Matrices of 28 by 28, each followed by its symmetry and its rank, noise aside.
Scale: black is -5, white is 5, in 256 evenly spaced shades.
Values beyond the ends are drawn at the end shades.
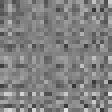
no symmetry, rank three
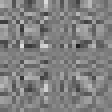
no symmetry, rank two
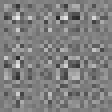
symmetric, rank two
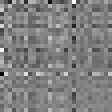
antisymmetric, rank two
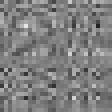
no symmetry, rank three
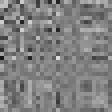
symmetric, rank three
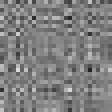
antisymmetric, rank two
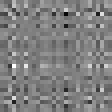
antisymmetric, rank two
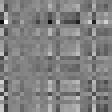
no symmetry, rank one
